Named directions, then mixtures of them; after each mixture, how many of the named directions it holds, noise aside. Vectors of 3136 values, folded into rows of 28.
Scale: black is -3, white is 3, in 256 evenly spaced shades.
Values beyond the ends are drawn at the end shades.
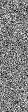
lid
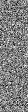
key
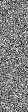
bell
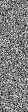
one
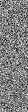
one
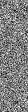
one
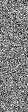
three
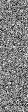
one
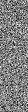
two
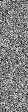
one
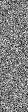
one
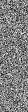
three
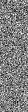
two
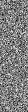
three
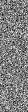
three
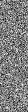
three
